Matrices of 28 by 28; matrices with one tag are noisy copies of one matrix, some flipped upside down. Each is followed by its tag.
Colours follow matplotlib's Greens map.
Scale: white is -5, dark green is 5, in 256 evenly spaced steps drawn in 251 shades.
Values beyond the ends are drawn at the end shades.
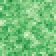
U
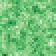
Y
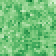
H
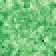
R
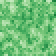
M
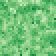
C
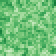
R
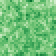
H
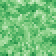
C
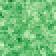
U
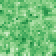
M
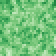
R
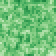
H
